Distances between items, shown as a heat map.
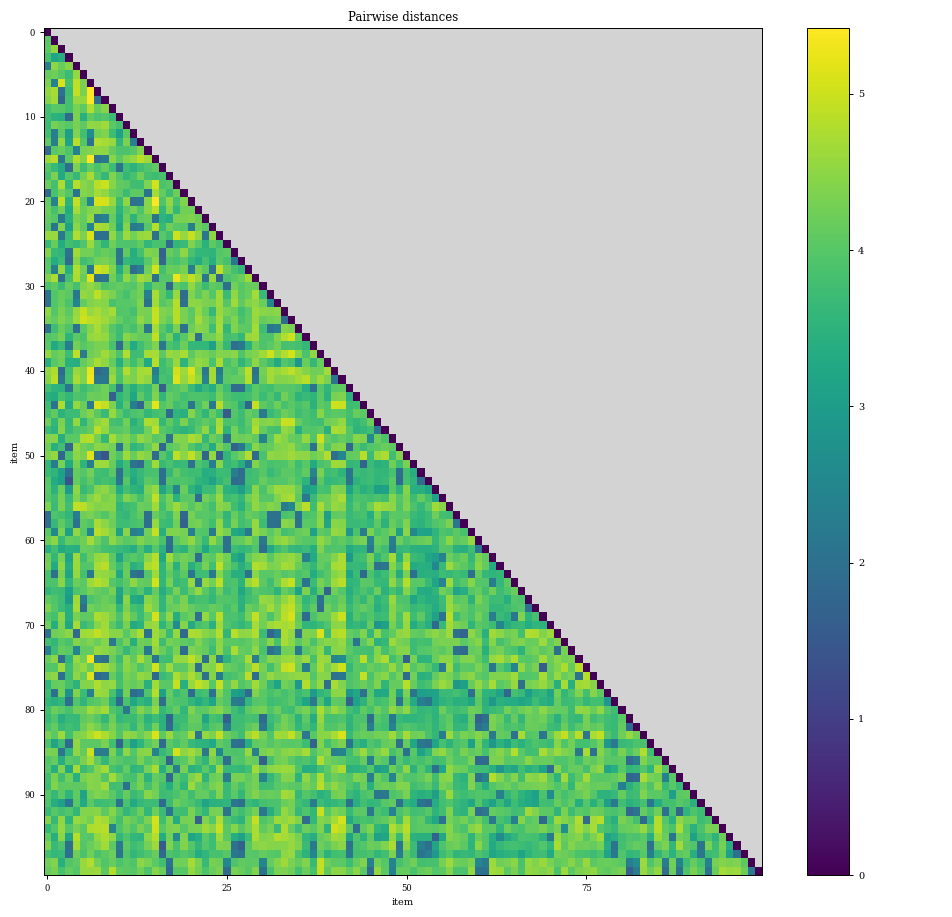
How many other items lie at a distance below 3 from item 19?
10
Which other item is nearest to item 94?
43
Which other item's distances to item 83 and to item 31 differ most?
71
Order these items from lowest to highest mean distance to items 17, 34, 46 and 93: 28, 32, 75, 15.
75, 28, 32, 15
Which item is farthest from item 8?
6
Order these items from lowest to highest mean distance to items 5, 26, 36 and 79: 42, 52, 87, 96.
42, 96, 52, 87
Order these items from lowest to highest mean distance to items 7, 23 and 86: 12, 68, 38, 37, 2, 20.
2, 12, 37, 20, 68, 38
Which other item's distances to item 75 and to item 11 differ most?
69
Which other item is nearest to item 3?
53
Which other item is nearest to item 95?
54
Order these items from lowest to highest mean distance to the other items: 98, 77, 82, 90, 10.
10, 82, 90, 98, 77
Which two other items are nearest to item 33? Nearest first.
34, 56
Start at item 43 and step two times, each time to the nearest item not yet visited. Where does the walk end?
72
